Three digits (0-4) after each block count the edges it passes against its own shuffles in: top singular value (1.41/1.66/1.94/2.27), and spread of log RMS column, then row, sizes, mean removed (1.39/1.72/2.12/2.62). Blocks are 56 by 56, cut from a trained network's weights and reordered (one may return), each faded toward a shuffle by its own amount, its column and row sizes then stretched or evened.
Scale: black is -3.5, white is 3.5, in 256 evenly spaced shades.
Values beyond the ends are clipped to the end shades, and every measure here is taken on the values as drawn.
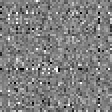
2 3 2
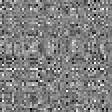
4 4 3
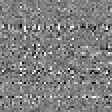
3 2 4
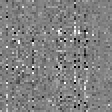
1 4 2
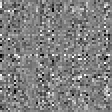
0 4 3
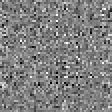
1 3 3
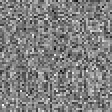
3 0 1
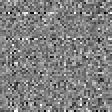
2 1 3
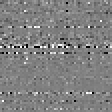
2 0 4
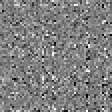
0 3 3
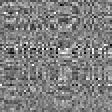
4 0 4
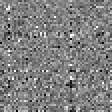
3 2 3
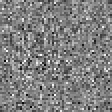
2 1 1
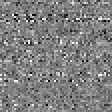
1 1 4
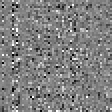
0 4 2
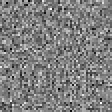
2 0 1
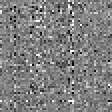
0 4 3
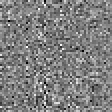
3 3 0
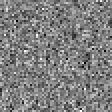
1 0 1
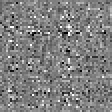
1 3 3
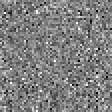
0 2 0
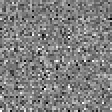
1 2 3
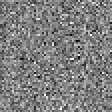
1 1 0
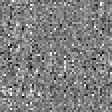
0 3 1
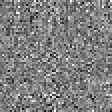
2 1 1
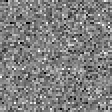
0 0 2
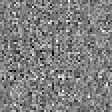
0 3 2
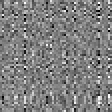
4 4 2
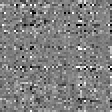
2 4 4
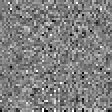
3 2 1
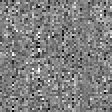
1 4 0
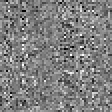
1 4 1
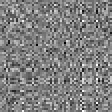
4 3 3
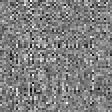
3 3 2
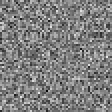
3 1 0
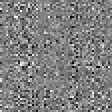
3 4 2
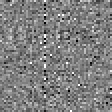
2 2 0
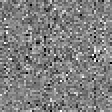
1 2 0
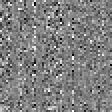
0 4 1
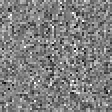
0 2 0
